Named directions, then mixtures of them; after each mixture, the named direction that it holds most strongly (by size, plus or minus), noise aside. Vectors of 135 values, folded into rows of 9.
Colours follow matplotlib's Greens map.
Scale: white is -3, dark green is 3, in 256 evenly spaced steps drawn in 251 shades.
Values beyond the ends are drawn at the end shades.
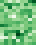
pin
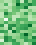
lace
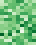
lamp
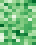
pin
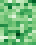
pin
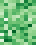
lace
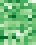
pin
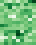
pin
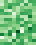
lamp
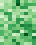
lace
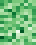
lamp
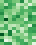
lace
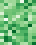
lace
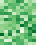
lamp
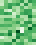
lamp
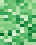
lamp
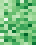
lace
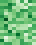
lace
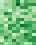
lace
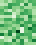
lamp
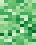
lamp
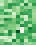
lamp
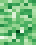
pin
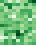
pin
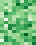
lace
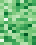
lace
